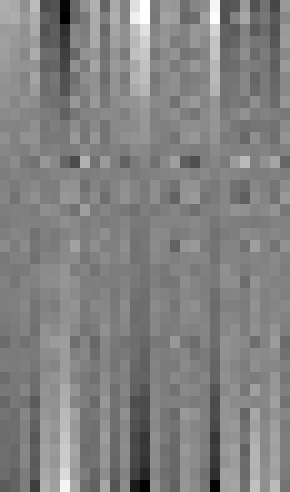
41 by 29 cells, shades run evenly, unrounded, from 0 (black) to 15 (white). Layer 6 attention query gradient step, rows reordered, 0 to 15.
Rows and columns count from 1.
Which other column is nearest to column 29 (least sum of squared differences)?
3
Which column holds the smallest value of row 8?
7
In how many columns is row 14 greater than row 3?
12
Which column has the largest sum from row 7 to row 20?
15
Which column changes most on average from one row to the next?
8
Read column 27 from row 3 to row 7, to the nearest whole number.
6 7 7 7 7
